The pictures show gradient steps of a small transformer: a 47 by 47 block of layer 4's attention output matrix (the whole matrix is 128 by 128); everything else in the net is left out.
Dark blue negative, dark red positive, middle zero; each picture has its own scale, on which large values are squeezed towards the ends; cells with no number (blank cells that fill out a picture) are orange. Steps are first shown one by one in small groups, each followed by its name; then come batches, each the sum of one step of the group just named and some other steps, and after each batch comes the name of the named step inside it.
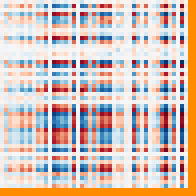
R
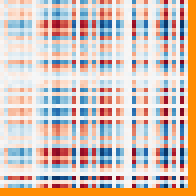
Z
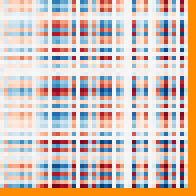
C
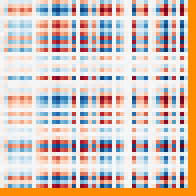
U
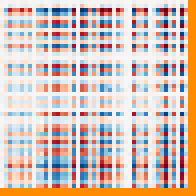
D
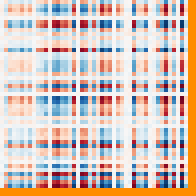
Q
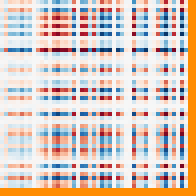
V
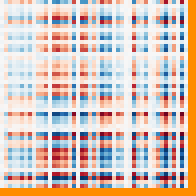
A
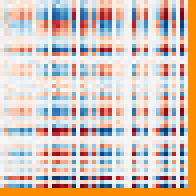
Z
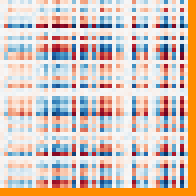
Q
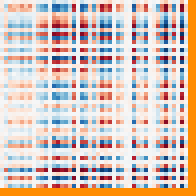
U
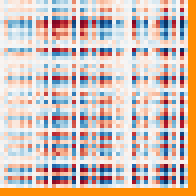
Z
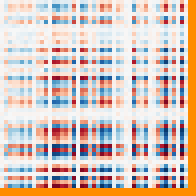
U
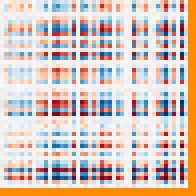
D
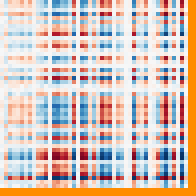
A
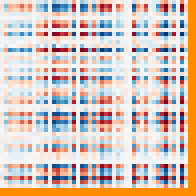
V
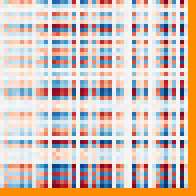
C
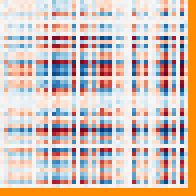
R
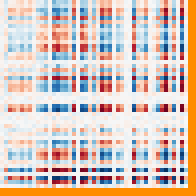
A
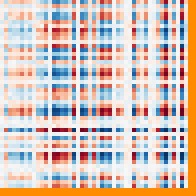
Z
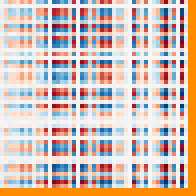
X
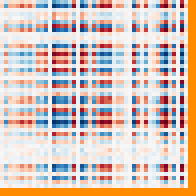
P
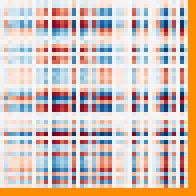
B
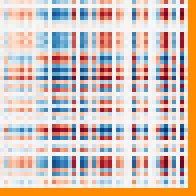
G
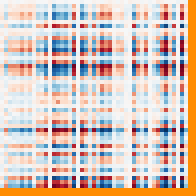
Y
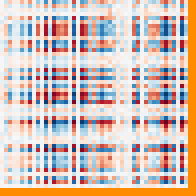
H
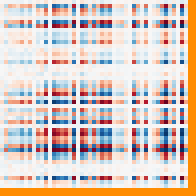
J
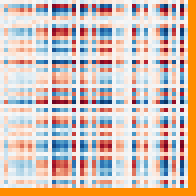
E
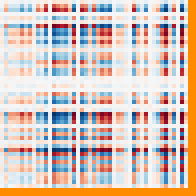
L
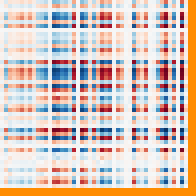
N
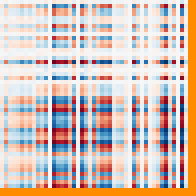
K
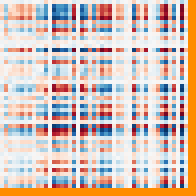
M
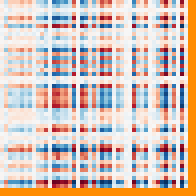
X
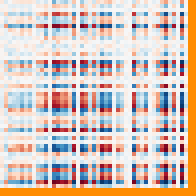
X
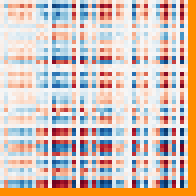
K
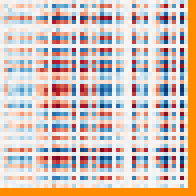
M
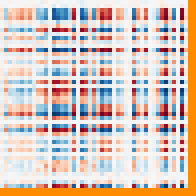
M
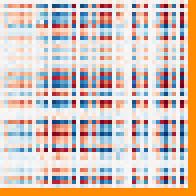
J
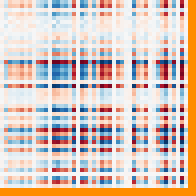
N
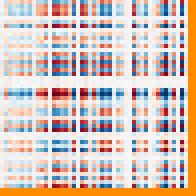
X
